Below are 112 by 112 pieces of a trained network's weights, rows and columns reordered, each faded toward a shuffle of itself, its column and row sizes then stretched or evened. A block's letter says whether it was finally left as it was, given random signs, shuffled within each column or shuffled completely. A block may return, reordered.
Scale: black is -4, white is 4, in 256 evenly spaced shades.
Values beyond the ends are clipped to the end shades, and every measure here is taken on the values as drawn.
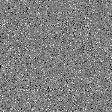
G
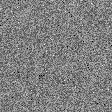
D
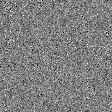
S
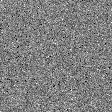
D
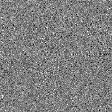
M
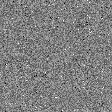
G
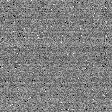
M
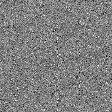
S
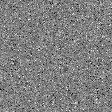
S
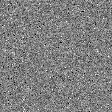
S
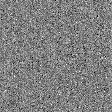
S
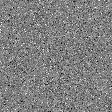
D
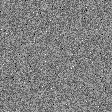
D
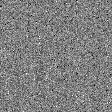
S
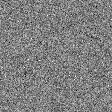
D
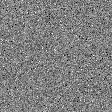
D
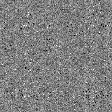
M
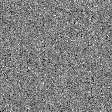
S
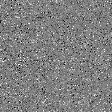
G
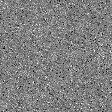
S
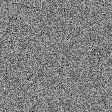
S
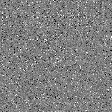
M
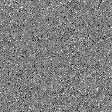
G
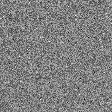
G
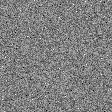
D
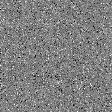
S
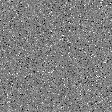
S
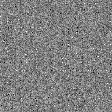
M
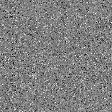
G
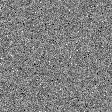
D
